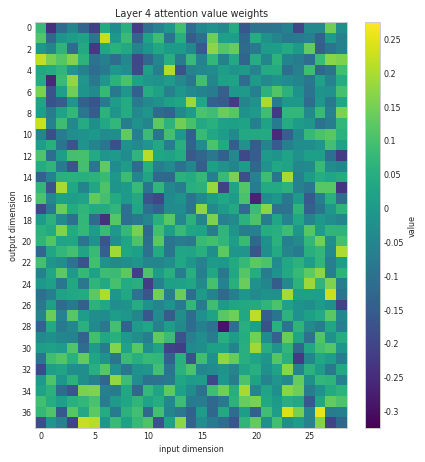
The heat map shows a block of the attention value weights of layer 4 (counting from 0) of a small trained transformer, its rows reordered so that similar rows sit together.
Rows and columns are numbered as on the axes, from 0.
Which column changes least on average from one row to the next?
24
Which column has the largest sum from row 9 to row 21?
2
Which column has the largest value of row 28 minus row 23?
9
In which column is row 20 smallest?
6
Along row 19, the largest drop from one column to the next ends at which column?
10
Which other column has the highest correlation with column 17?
18
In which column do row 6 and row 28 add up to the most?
22
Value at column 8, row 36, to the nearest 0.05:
0.05
